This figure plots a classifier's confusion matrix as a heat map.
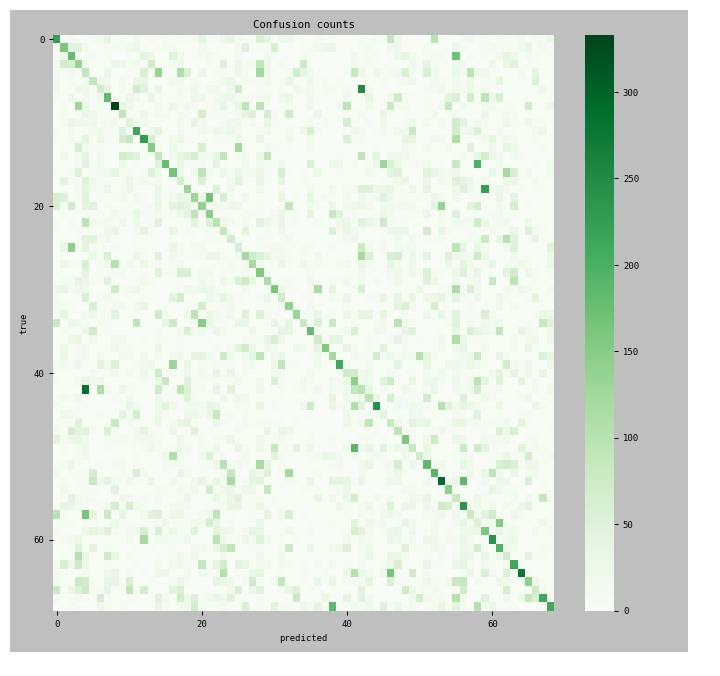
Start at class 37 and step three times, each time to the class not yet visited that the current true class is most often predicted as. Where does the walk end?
4
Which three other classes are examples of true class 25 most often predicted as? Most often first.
2, 55, 42
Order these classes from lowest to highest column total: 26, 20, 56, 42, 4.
26, 20, 42, 56, 4
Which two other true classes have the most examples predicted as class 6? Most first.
42, 67
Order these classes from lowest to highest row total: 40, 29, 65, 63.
40, 29, 63, 65
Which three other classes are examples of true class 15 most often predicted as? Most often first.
58, 45, 55
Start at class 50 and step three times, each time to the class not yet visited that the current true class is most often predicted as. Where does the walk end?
3
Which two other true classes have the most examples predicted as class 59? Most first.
18, 7
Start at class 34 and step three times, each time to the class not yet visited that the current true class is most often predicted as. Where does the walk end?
56
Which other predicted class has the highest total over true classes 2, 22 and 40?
55
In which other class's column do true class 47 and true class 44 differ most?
41
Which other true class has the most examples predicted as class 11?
34
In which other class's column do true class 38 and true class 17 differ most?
50
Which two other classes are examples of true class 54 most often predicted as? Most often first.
29, 21
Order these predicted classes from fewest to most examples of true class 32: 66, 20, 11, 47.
66, 11, 47, 20
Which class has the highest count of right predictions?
8
